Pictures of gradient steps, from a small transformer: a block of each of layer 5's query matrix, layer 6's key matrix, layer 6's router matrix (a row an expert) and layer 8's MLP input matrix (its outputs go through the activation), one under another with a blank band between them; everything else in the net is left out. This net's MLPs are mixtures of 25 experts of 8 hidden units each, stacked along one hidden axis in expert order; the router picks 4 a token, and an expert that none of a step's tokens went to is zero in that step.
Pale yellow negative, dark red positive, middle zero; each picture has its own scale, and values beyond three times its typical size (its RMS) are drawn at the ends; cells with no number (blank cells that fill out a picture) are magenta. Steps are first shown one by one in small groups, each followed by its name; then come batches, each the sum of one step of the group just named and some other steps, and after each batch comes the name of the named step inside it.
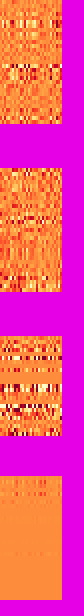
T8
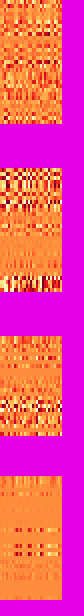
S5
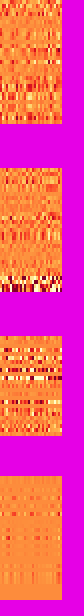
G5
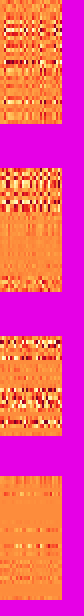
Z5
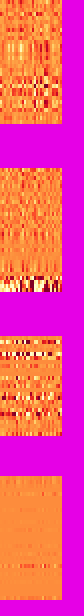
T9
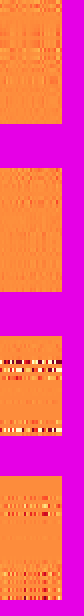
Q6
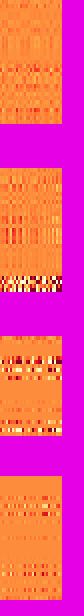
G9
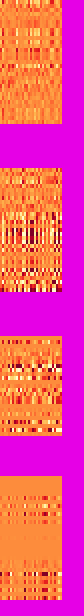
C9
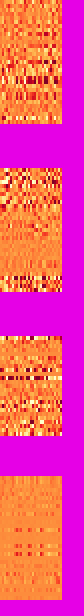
S5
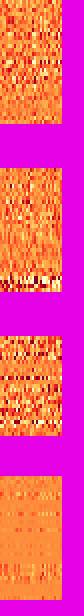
T8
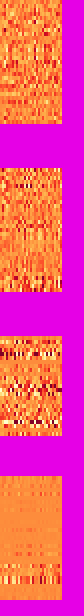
S5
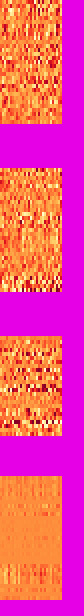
G9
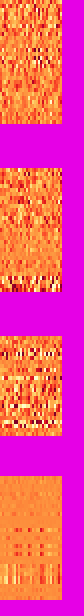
G5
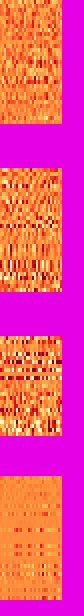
Q6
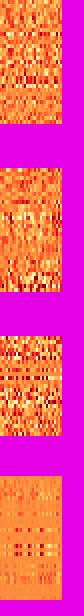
T8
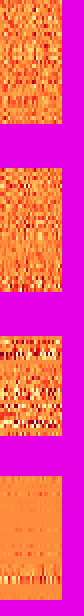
S5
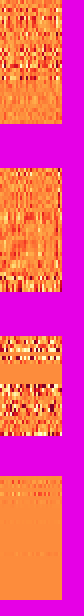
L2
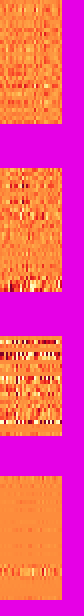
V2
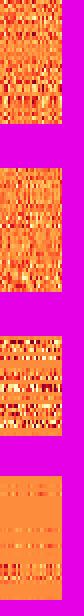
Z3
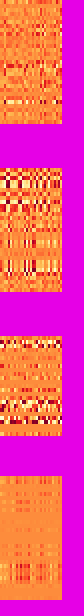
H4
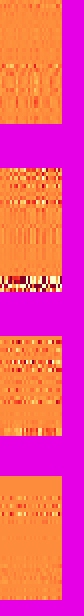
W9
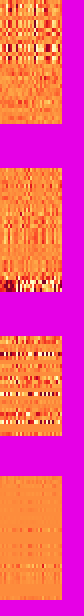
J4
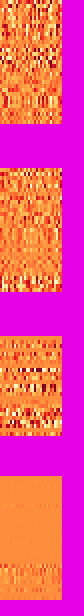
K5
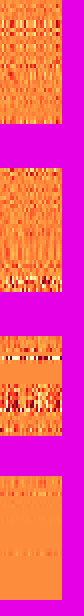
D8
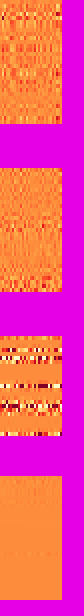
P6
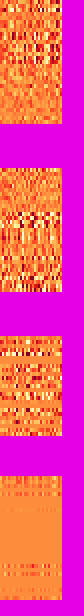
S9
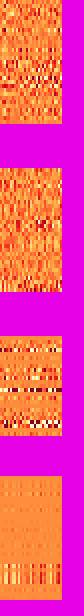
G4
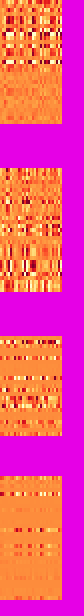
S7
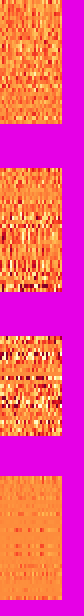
P6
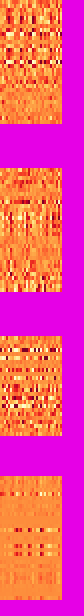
S7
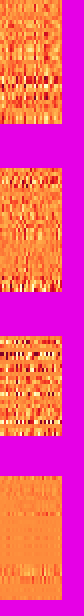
V2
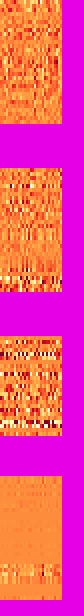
V2
